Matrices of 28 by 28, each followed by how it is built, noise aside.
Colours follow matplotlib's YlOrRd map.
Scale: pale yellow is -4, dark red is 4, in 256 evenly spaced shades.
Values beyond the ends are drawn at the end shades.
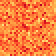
repeating rows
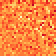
upper triangular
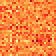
low rank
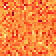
low rank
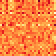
low rank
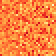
repeating rows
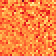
upper triangular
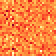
uneven columns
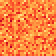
repeating rows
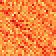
Toeplitz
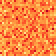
repeating rows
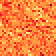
Toeplitz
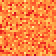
repeating rows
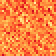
Toeplitz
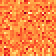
low rank
